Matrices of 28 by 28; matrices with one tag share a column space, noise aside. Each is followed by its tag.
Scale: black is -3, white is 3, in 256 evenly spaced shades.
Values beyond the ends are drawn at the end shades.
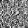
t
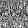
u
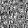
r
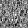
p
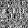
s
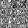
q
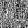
s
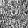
t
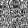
q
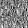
u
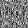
r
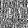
s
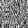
t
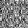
p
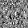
r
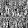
u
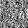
s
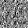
r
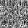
t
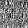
s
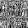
u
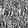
u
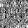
s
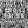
s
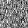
p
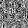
s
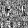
u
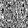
s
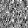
p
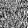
r
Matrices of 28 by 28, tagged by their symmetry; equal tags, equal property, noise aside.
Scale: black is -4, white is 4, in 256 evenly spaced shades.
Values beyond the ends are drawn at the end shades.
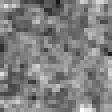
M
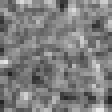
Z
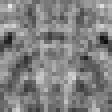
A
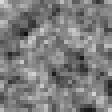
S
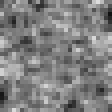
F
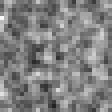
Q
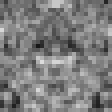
A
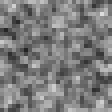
F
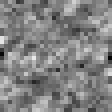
F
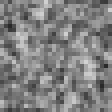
F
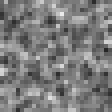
F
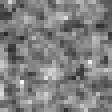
M
